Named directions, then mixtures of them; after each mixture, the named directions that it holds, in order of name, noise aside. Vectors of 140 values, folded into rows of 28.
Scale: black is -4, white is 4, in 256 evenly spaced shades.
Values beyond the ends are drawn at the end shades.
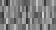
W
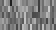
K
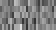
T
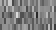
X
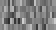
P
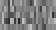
P.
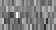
K, P, X.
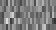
P, T, W.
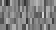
W.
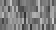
K.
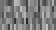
K, T, W.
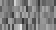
T.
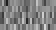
W.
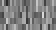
W.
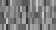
W.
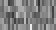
K, P, T.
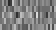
X.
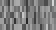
P, T, W.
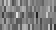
K, X.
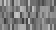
K, T, X.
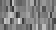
P, X.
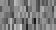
T.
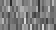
K.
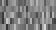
P, W.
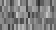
K, T, X.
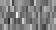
P, X.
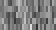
K, P.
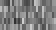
P, W.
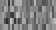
P, T.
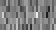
K, W, X.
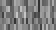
K, T, W.
